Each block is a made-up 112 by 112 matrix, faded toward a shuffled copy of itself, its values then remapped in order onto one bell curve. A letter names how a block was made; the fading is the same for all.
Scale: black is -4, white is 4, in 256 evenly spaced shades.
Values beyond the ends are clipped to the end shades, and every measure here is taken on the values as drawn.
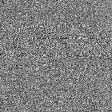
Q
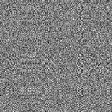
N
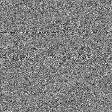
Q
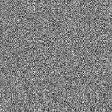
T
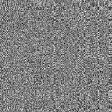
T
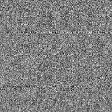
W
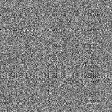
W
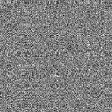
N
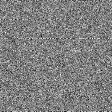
Q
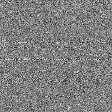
Q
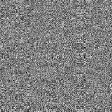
T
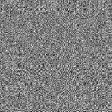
N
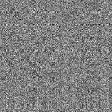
W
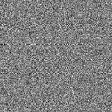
W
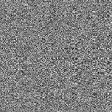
W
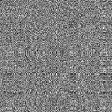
N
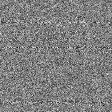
Q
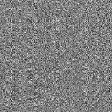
T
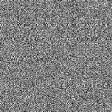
W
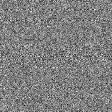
Q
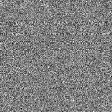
W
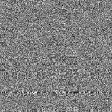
W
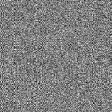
T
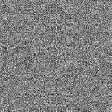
T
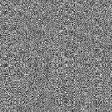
T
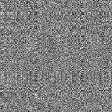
N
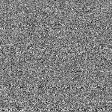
Q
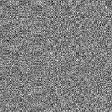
N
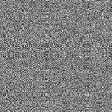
N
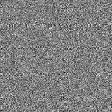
W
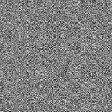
N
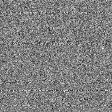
Q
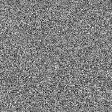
Q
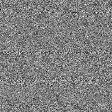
Q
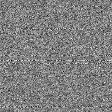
Q
